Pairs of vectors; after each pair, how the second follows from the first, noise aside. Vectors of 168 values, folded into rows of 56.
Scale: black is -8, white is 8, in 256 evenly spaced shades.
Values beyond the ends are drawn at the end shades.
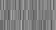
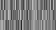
negated, scaled up.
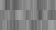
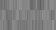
wrapped around, shrunk.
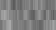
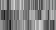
negated, scaled up.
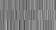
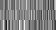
negated, scaled up.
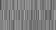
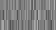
shuffled.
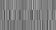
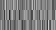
scaled up.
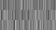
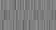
wrapped around, shrunk.
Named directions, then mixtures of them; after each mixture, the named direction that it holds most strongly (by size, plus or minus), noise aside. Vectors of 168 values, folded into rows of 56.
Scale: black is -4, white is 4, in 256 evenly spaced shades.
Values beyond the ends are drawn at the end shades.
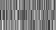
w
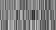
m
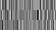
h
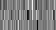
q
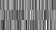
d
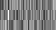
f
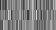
q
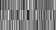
q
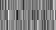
f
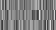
h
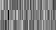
f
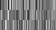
f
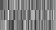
f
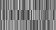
w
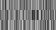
m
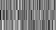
w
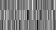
q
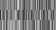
w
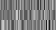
d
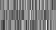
d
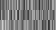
w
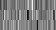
q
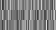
h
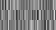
h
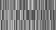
m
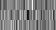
q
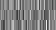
d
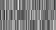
w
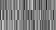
w
